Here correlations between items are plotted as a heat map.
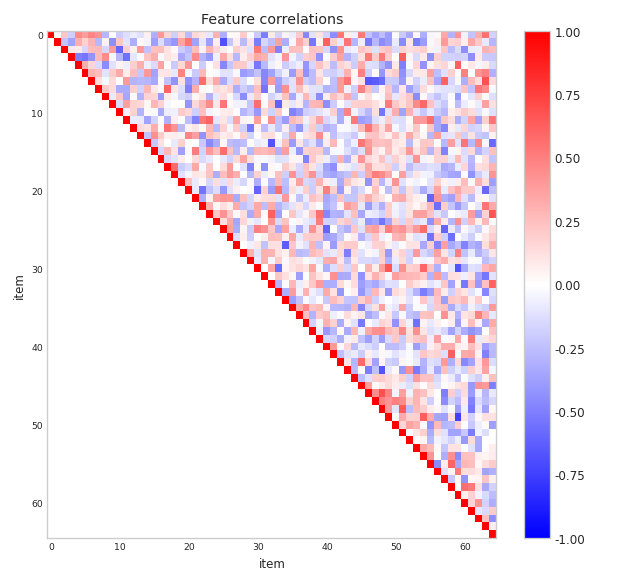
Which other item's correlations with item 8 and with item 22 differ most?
11
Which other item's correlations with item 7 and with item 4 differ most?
20
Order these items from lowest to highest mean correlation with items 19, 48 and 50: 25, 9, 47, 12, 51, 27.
12, 27, 9, 25, 51, 47
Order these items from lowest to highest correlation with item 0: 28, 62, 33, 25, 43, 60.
25, 33, 60, 43, 28, 62
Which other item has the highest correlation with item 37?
35
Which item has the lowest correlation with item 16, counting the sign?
37
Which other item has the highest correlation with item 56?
59
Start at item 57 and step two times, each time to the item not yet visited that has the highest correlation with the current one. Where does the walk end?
63
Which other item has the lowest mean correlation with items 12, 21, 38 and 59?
36
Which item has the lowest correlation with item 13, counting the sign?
22
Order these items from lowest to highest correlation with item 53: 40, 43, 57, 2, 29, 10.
43, 40, 57, 10, 29, 2
